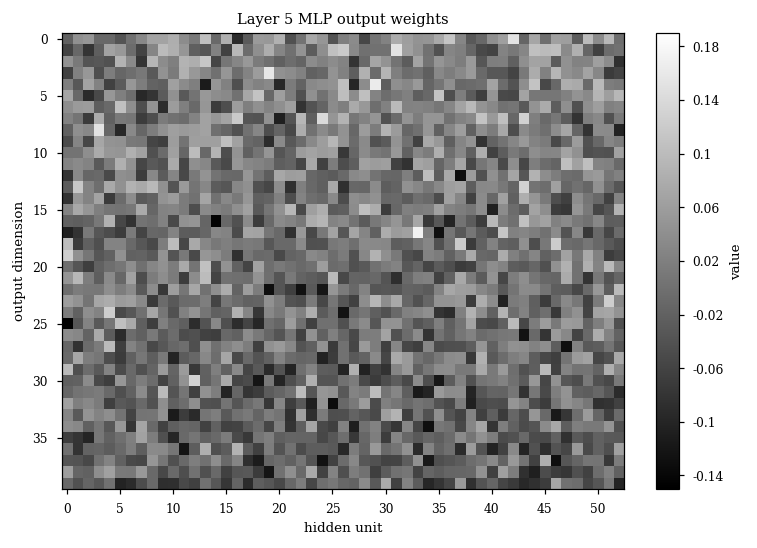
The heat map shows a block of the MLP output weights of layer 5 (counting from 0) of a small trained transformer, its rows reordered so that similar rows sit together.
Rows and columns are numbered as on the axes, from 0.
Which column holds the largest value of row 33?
31
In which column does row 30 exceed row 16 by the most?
14
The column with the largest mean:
13
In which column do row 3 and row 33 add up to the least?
51
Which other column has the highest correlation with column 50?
40
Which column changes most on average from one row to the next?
0
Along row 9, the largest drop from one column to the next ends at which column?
39
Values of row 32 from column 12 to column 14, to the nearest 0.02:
0.04 -0.04 -0.04
